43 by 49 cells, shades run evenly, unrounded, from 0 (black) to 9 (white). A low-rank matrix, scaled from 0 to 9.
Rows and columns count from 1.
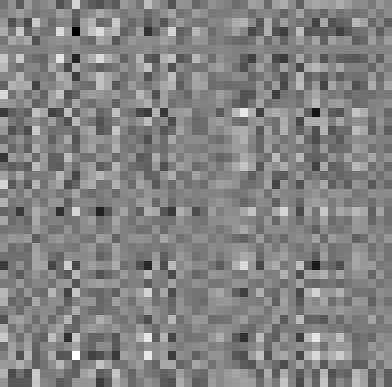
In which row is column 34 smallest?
40
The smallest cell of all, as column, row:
10, 4
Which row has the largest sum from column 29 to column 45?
24
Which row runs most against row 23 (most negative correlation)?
18
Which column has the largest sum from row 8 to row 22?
15
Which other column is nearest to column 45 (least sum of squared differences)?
46
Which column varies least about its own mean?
37
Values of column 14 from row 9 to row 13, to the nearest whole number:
6 6 5 5 4
